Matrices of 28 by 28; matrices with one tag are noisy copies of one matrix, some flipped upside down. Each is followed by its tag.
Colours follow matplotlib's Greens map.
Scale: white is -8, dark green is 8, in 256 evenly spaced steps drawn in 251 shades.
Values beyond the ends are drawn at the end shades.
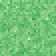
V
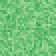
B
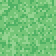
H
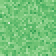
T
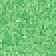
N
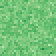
T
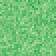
B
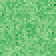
N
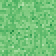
B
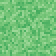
V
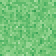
N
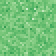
H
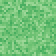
T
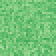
N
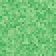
H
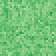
B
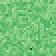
V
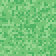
N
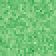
H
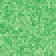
V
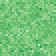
V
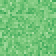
T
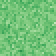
V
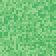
N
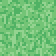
B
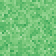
V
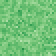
T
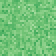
B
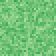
H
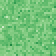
N
